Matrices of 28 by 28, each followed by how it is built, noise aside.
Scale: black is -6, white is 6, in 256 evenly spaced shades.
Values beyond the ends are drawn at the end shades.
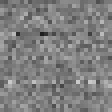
uneven rows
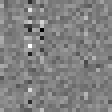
uneven columns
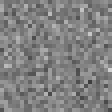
noise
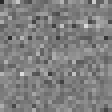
uneven rows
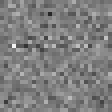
uneven rows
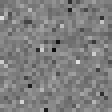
sparse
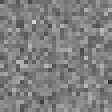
noise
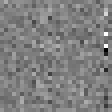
uneven columns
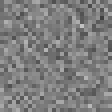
Toeplitz
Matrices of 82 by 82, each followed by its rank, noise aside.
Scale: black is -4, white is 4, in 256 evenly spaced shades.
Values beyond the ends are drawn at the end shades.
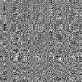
six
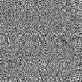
six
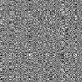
six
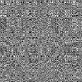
eight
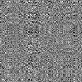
seven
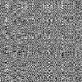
seven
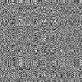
six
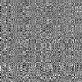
five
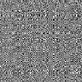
six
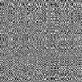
five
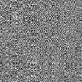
seven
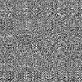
eight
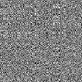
eight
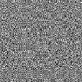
seven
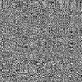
eight
